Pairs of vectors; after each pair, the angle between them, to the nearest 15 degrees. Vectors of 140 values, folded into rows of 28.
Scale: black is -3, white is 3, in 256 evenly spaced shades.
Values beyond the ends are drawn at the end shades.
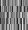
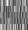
60 degrees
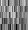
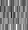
150 degrees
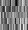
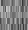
135 degrees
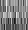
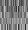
105 degrees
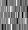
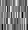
45 degrees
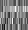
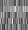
15 degrees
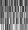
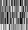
60 degrees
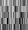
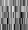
15 degrees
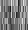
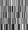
60 degrees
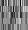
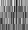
90 degrees
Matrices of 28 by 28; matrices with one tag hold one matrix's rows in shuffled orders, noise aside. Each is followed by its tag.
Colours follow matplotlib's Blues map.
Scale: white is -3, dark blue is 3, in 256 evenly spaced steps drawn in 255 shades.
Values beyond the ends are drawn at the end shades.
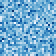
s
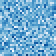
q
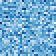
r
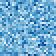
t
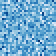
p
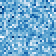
s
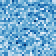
t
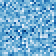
r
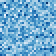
s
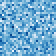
s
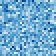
r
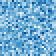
t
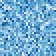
p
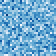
q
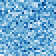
t
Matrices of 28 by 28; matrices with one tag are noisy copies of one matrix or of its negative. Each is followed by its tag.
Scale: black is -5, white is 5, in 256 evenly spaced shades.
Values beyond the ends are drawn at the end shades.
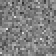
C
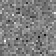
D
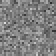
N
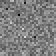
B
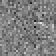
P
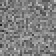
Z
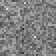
B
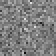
P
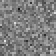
D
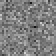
P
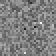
P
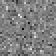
B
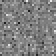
N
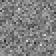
D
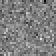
C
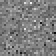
P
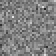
Z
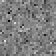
D
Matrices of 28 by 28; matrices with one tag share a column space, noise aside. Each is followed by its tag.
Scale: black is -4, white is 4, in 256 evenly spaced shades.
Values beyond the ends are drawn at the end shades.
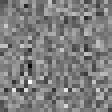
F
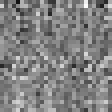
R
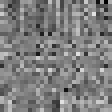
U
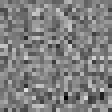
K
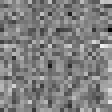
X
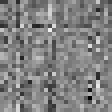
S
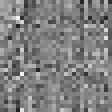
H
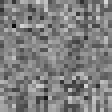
S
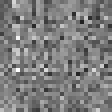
H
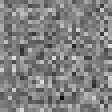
K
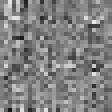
H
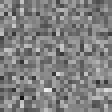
F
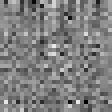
U
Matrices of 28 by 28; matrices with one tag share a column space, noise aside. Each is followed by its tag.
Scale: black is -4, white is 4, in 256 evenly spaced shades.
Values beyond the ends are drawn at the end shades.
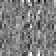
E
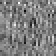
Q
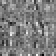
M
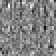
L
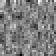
E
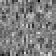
E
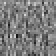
Q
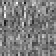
Q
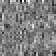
E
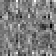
E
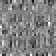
M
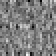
E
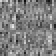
E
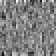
E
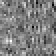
L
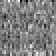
E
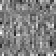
M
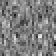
Q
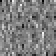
E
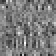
M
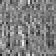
M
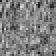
L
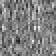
L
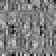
M
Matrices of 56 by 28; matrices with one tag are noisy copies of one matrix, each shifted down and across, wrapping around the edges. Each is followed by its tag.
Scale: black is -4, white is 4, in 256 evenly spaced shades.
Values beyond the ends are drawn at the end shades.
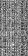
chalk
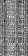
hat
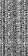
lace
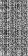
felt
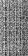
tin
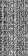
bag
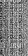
chalk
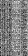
hat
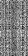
tin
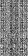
chalk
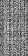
tin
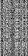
lace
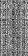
chalk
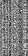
lace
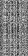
lace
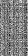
felt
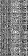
hat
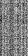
lace
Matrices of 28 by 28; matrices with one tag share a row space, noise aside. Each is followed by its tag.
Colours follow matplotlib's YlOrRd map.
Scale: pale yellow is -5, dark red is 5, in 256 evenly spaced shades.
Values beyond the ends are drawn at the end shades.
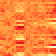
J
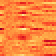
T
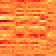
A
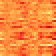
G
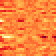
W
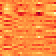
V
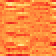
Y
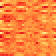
W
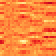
T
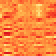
V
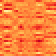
V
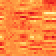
T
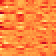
W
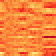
T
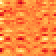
W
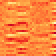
Y
